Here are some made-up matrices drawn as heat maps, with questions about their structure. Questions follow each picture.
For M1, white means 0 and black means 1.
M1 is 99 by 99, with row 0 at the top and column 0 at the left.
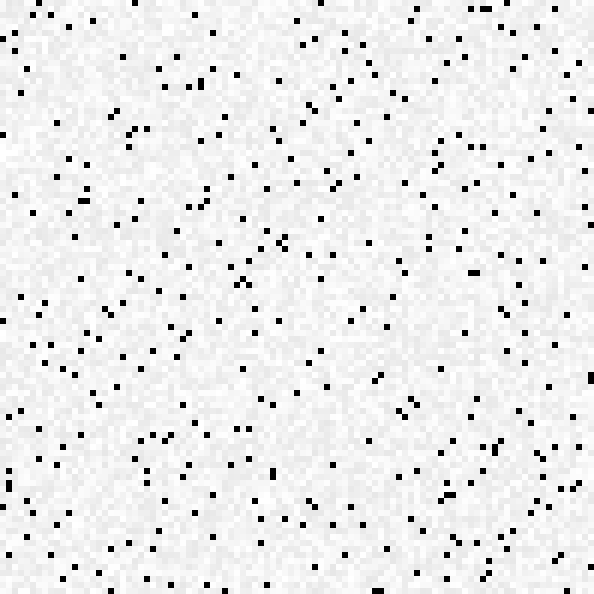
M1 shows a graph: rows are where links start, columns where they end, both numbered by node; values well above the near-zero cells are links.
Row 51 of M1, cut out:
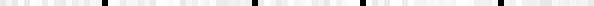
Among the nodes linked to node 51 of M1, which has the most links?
node 83
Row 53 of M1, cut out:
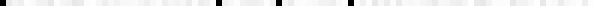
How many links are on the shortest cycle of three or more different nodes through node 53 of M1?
4
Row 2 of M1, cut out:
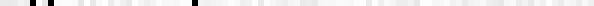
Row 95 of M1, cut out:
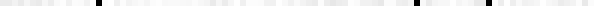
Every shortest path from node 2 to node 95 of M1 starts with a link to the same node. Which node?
node 8
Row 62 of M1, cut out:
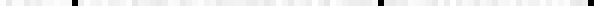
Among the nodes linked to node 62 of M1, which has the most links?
node 98
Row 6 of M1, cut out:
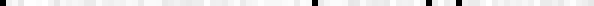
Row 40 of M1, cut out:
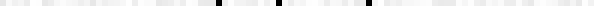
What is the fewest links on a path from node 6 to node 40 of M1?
4
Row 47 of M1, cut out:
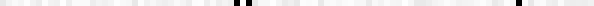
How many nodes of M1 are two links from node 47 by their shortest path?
5
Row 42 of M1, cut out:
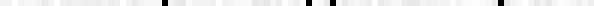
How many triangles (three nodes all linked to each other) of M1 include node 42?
2
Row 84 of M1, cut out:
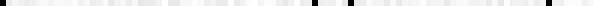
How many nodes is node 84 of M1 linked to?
4
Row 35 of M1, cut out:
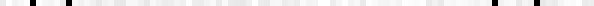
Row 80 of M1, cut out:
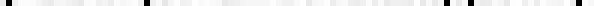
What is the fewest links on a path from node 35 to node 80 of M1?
3
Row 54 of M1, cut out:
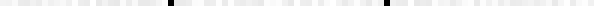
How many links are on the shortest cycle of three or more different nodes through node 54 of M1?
6
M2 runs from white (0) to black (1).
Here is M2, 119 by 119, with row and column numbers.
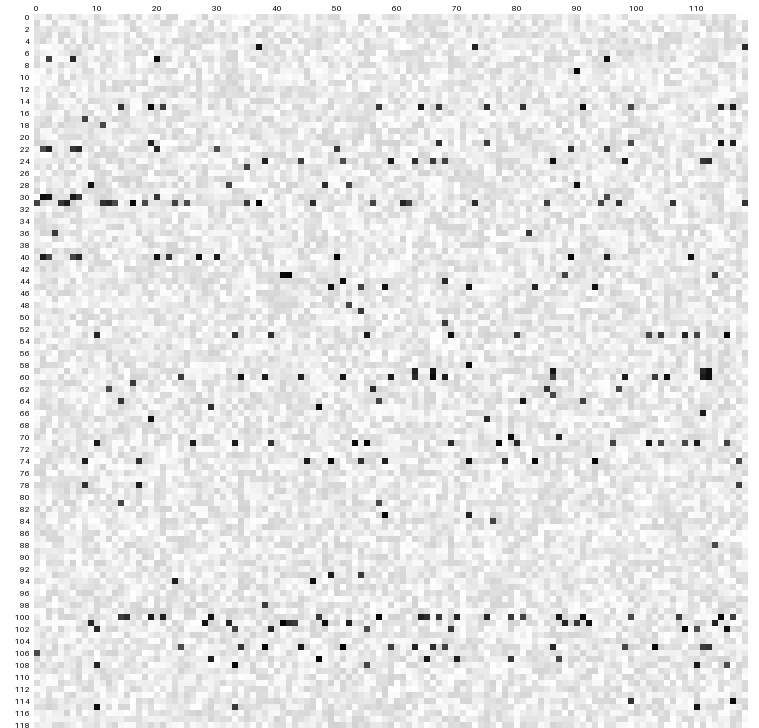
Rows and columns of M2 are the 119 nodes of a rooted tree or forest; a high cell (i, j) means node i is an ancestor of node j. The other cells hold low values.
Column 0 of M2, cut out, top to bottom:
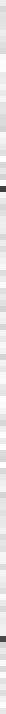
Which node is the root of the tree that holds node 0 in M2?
31
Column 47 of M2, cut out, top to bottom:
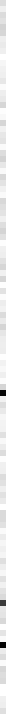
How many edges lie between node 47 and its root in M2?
3
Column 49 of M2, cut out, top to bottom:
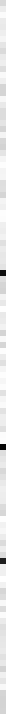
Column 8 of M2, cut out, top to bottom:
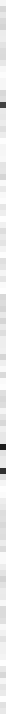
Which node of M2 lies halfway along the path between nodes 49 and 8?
74
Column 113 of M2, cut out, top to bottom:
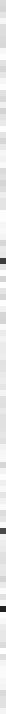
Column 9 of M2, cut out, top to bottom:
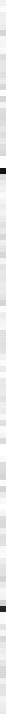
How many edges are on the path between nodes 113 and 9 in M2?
5
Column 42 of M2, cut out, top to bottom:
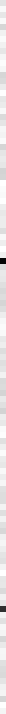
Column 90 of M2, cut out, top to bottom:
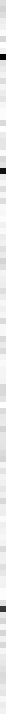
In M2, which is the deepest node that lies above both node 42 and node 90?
101
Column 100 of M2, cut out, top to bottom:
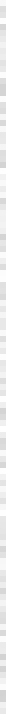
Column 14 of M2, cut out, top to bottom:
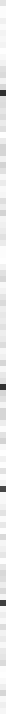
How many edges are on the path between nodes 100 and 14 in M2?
4
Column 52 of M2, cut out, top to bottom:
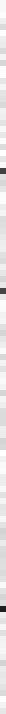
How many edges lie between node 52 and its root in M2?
3
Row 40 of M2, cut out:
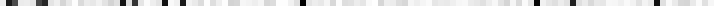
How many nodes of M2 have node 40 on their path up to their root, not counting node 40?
12
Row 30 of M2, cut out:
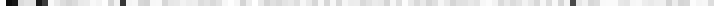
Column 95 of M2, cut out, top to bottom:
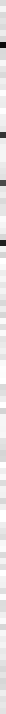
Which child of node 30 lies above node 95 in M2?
7
